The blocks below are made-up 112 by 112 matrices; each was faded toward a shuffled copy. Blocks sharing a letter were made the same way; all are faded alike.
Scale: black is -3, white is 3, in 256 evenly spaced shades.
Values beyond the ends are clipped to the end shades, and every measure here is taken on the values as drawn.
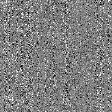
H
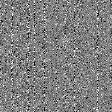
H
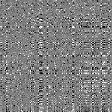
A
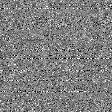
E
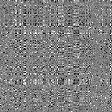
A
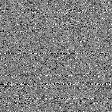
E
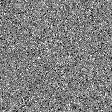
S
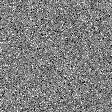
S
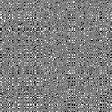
A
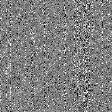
H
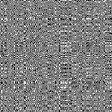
A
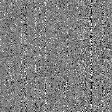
H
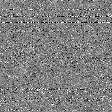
E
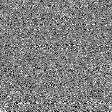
E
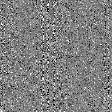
H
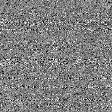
E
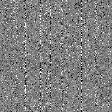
H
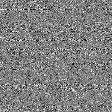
E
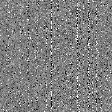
H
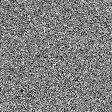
S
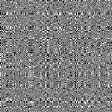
A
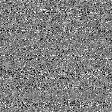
E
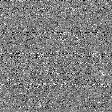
E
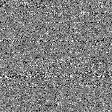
E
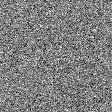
S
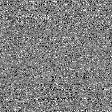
E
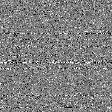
E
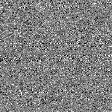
E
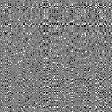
A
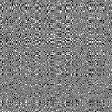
A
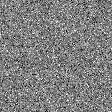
S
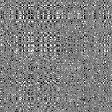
A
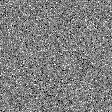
S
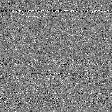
E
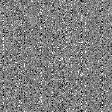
H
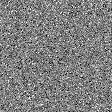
S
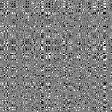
A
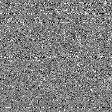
E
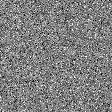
S
